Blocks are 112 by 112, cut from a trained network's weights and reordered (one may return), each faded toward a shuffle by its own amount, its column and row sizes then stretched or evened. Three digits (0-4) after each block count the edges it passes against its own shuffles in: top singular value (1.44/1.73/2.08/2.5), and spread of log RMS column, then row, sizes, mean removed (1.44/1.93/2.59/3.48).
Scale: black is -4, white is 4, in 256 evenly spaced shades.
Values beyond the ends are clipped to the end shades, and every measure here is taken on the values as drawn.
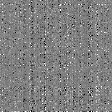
2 3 2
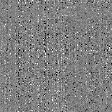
1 3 1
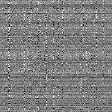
4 3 2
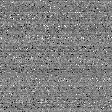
2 0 2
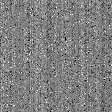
2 1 0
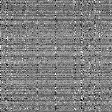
4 3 1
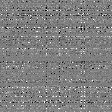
2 1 4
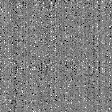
2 2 1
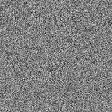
2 0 0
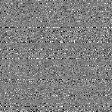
2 1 4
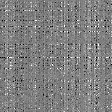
4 3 3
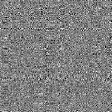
3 2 3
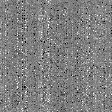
2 3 1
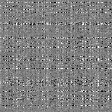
3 2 4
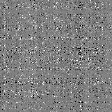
1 2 3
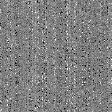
1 3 0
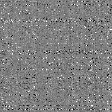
0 2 3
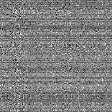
4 2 1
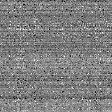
3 1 2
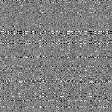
4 2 4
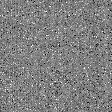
0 0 1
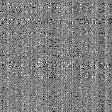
3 1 3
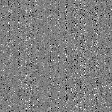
0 3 0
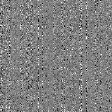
1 4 1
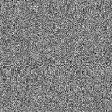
3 1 0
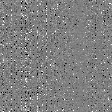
1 3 0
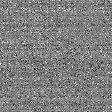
1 0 1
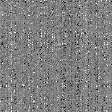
2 3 1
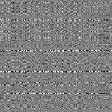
4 1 4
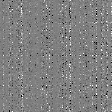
1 4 1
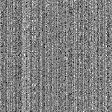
4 2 0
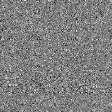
1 1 2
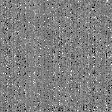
1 3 1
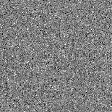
1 0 0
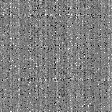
3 2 2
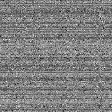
4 0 1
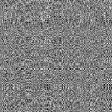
4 3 2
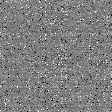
0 1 0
